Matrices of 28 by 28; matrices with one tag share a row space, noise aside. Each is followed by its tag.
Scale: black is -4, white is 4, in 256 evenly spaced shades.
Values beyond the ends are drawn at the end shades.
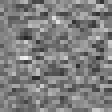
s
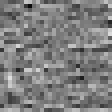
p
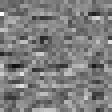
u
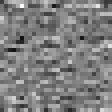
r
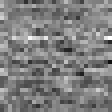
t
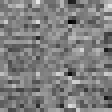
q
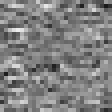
r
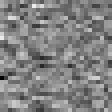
u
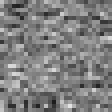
r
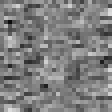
p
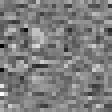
u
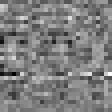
u
